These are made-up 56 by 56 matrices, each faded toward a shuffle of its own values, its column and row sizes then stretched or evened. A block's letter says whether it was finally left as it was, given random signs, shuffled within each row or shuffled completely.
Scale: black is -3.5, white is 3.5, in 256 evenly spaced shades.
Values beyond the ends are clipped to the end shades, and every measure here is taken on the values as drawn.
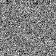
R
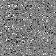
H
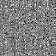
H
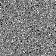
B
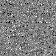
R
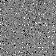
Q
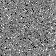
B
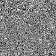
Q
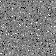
R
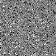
Q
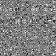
H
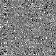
H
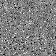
R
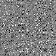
H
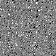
Q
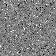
B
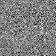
H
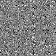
Q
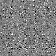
H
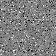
R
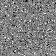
B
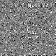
H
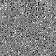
H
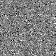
R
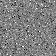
B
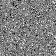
B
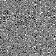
H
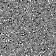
B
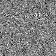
R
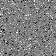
B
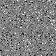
R
